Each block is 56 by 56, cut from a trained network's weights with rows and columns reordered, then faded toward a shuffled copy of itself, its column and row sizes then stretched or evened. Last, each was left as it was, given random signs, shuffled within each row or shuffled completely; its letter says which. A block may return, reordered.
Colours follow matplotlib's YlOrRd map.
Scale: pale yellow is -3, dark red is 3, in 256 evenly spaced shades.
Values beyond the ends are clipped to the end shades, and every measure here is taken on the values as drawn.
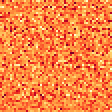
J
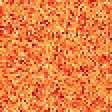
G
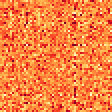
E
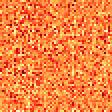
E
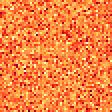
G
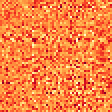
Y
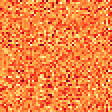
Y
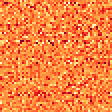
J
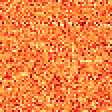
J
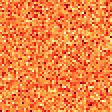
G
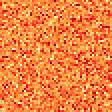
G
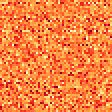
J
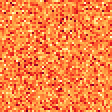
G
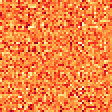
Y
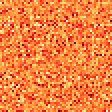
J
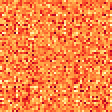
Y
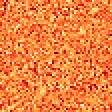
J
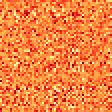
Y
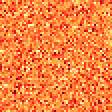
J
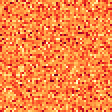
J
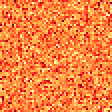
G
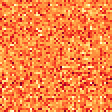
Y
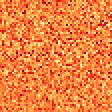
J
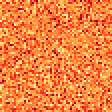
G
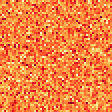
G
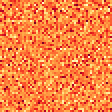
J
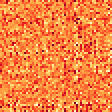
E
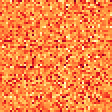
E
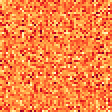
E
